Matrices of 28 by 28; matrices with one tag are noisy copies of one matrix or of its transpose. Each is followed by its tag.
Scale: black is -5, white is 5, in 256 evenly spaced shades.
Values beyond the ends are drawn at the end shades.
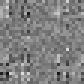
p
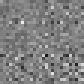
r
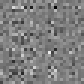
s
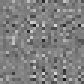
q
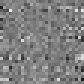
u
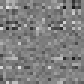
p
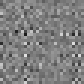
q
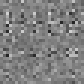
s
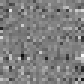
u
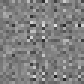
q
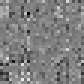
p
